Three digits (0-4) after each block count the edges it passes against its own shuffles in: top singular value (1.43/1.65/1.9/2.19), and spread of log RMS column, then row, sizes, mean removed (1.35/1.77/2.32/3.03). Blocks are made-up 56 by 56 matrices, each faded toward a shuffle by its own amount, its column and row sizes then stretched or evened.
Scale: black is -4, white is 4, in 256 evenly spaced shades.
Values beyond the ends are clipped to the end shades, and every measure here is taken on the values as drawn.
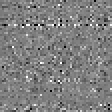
3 1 3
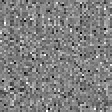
3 1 0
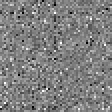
1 2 1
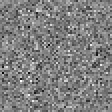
1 1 1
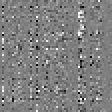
0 4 2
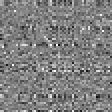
4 1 3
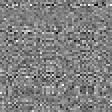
4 0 3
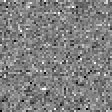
1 0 1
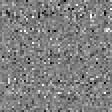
0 1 2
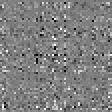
1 3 3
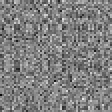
4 1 1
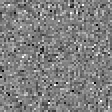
2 0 1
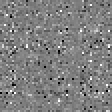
0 2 2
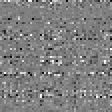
2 2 4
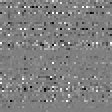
0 1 4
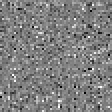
1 2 2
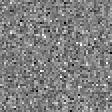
1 0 1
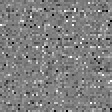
2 0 2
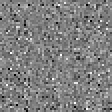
0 2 1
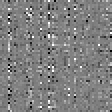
2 4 2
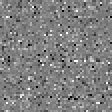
0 0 2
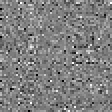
3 1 2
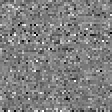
0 0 3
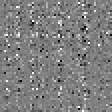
0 3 2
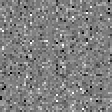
0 2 0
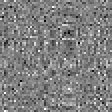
4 1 1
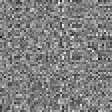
3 1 1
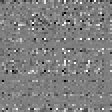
0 2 4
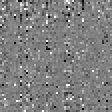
2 3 2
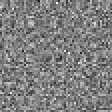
3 0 0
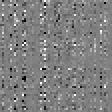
2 4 2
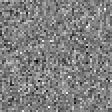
1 0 0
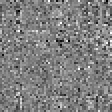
2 2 2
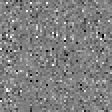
1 2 1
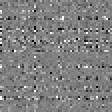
2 2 4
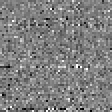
2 0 2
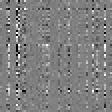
4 4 2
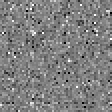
0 1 1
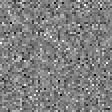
3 0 0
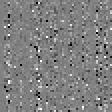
0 4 0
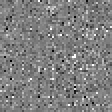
1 2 2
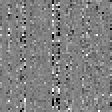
2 4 0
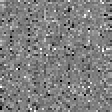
2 2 1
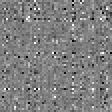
3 3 2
